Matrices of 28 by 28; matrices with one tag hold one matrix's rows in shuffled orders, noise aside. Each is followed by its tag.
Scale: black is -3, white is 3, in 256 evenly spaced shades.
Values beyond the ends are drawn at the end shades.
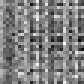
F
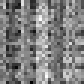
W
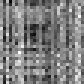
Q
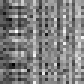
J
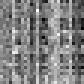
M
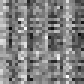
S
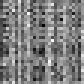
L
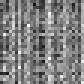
L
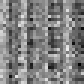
S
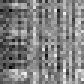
J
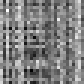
Q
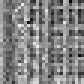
F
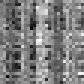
W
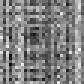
Q
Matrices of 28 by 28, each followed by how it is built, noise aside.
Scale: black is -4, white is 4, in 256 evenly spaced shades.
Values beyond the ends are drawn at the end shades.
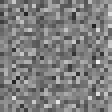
repeating rows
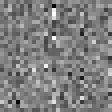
uneven columns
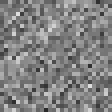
Hankel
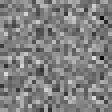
repeating rows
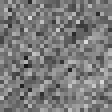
Hankel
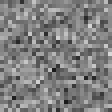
noise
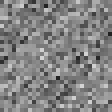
Hankel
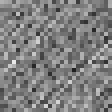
Hankel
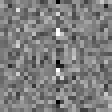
uneven columns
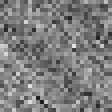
Toeplitz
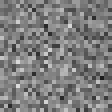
repeating rows
